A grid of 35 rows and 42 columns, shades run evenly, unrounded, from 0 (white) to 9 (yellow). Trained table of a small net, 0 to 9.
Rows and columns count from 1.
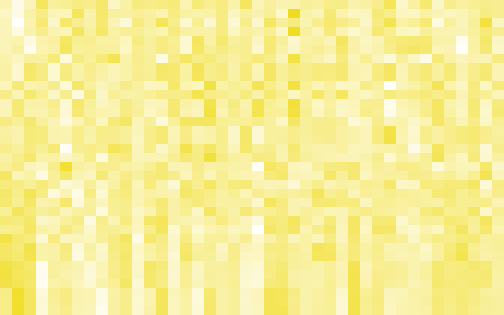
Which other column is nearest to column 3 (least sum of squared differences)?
38
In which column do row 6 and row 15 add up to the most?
33
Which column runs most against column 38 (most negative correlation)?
7
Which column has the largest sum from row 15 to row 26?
3
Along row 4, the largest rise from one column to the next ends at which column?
25
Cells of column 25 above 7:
6
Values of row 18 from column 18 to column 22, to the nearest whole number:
8 5 4 4 5
